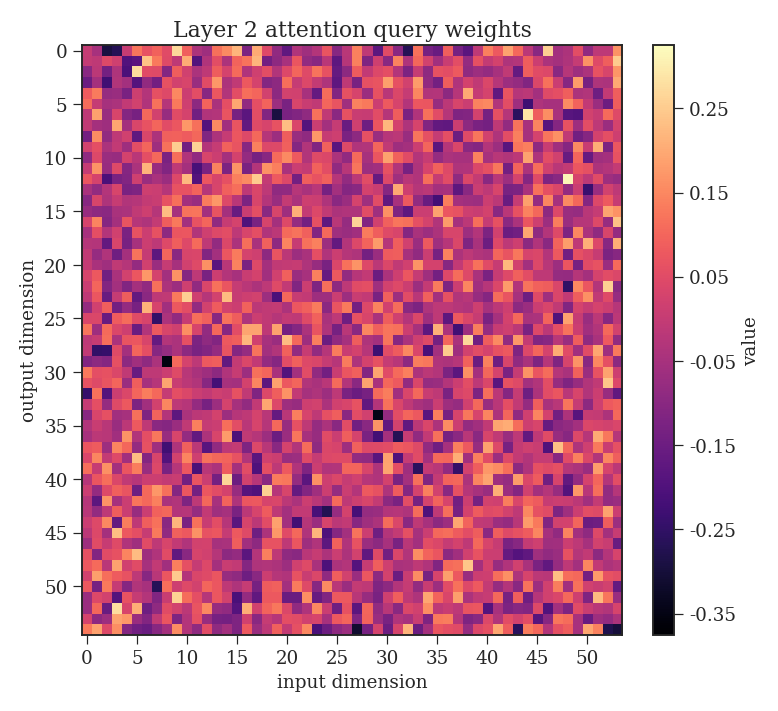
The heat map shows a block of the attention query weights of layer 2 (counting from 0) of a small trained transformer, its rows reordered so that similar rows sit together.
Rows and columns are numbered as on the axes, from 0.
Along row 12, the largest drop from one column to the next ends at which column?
11
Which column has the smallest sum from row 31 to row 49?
24
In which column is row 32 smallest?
0
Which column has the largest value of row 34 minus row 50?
7
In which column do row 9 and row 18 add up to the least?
25
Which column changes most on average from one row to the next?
5
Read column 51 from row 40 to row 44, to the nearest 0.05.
0.1 0.1 0 0.05 -0.15
